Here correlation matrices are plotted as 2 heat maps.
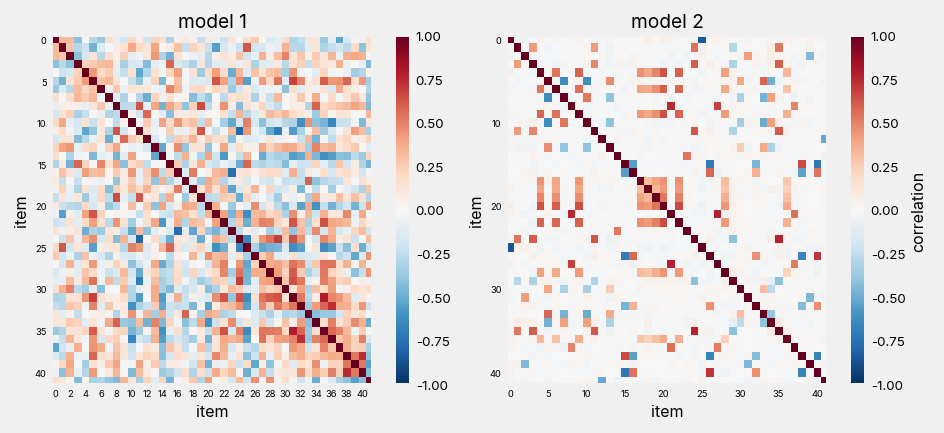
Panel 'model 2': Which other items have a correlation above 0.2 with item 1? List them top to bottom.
3, 11, 24, 35
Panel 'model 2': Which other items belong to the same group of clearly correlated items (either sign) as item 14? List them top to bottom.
23
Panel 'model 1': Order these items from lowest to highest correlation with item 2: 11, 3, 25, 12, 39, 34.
3, 25, 11, 12, 34, 39
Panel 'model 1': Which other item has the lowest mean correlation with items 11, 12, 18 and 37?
7
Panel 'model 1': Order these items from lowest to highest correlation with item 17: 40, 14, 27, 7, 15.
15, 27, 7, 40, 14
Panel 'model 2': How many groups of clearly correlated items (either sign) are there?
9
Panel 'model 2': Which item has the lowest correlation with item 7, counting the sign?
5
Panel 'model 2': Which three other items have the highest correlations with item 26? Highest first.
40, 16, 32
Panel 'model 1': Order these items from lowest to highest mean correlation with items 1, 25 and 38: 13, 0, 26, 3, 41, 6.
26, 41, 3, 6, 0, 13
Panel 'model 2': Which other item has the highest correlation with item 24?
35
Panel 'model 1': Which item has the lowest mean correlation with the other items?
14
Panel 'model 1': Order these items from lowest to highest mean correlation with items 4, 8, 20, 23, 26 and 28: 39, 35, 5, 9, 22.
39, 9, 5, 35, 22
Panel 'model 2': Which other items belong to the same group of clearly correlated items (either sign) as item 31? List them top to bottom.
2, 39
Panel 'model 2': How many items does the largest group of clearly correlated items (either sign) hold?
10
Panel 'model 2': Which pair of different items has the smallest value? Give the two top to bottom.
0, 25
